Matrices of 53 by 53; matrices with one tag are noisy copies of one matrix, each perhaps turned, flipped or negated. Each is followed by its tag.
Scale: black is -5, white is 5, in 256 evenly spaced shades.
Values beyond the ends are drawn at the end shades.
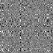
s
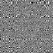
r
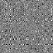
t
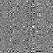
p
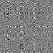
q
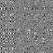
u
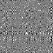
p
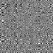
r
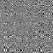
r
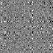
s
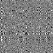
p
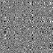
s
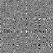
q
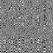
u
